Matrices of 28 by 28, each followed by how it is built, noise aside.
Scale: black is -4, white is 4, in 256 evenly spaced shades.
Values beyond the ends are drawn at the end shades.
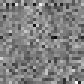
uneven rows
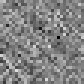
Toeplitz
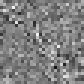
banded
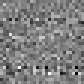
uneven rows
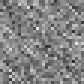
Toeplitz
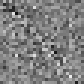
banded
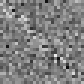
banded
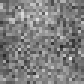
smooth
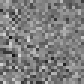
lower triangular
